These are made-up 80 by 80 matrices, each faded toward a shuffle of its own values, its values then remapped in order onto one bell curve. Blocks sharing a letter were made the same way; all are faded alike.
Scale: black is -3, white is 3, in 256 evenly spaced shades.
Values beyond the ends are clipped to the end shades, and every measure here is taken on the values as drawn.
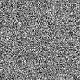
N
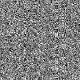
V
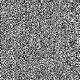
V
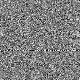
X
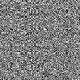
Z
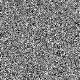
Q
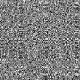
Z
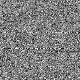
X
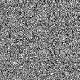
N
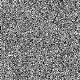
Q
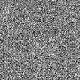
N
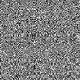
Z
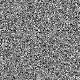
Q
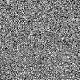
N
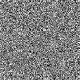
N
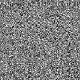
V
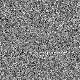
X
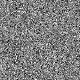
Q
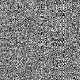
V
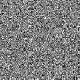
N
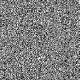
V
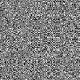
Z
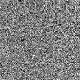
N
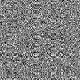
Z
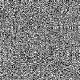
N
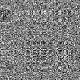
Z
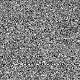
X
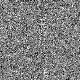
Q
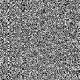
V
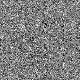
Q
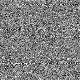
X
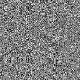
V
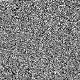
Q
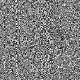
V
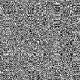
Z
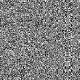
V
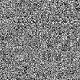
N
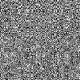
Z
